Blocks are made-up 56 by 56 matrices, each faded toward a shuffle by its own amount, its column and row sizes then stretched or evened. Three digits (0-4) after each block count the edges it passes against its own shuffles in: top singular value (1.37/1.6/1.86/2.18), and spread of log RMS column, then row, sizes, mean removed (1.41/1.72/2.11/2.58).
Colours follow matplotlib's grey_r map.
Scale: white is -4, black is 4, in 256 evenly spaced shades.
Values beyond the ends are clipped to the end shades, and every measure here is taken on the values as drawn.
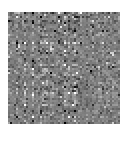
3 3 2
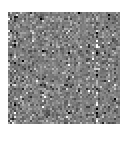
2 3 0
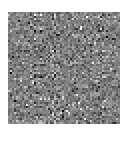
3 1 0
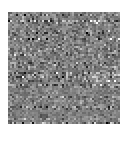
0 0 4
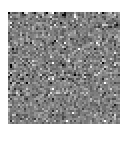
2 1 2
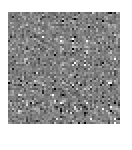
0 2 2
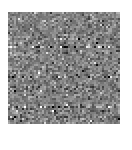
1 0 3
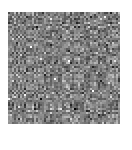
4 0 1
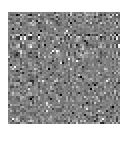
4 1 1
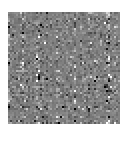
0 3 2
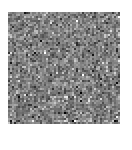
1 0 0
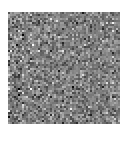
0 2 0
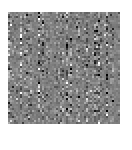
2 4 0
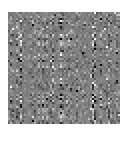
4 4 0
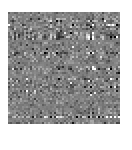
3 1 4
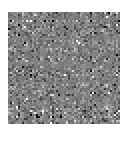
1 1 3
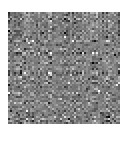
4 2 2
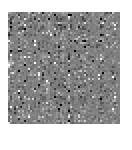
1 3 0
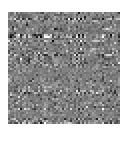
4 1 4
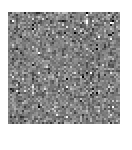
0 3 1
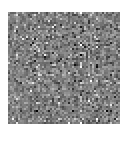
1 2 1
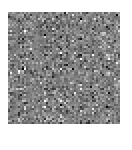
2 2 0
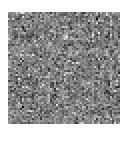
2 1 0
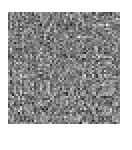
3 2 1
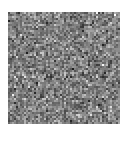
2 0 0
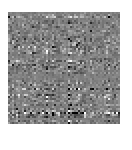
3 3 4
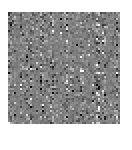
2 4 0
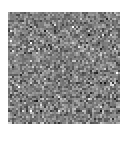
2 0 2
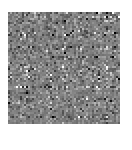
0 2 3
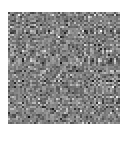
4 0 2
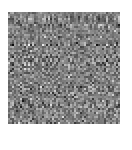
4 1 3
